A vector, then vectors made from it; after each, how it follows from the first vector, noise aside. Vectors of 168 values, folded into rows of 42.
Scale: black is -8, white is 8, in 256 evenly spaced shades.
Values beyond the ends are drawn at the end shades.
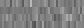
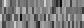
wrapped around, negated, scaled up.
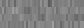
reversed, shrunk.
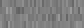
wrapped around, negated, shrunk.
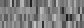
negated, scaled up.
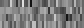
negated, scaled up.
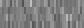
copied.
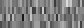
wrapped around, scaled up.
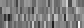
wrapped around, negated, scaled up.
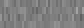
wrapped around, negated, shrunk.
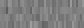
wrapped around, negated, shrunk.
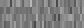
copied.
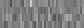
copied.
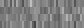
copied.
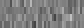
copied.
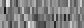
wrapped around, negated, scaled up.
